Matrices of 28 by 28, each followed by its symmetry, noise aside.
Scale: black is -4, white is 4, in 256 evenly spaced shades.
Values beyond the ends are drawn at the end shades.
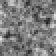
same after a half turn.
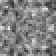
mirrored top to bottom.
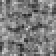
same after a half turn.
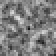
symmetric.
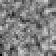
no symmetry.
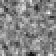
no symmetry.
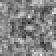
mirrored top to bottom.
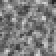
no symmetry.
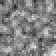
symmetric.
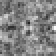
mirrored top to bottom.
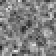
symmetric.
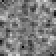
same after a half turn.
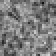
symmetric.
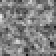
no symmetry.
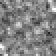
same after a half turn.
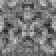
mirrored left to right.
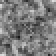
same after a half turn.
